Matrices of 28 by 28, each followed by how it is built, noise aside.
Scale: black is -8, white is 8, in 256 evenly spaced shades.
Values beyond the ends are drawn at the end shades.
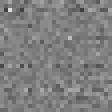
uneven rows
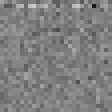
uneven rows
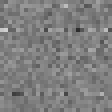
uneven rows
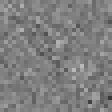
banded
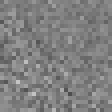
lower triangular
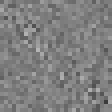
banded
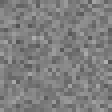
noise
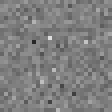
sparse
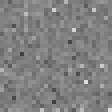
sparse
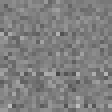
uneven rows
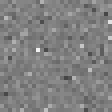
sparse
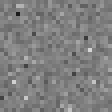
sparse
